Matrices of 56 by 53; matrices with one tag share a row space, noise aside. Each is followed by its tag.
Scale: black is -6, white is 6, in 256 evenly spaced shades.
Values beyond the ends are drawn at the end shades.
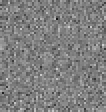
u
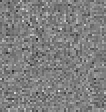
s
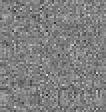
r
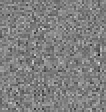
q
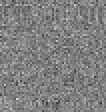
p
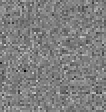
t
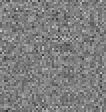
p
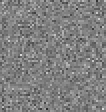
t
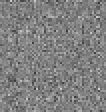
q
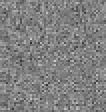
r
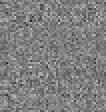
r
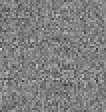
p
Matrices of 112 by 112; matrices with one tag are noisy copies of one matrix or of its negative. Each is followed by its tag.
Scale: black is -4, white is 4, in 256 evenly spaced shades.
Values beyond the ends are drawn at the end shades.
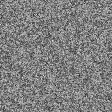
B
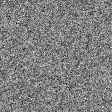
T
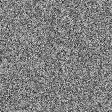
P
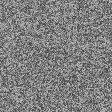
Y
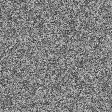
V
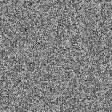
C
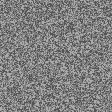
B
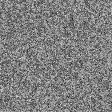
V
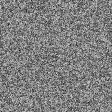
Y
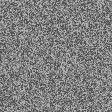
P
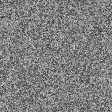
T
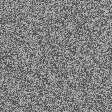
B
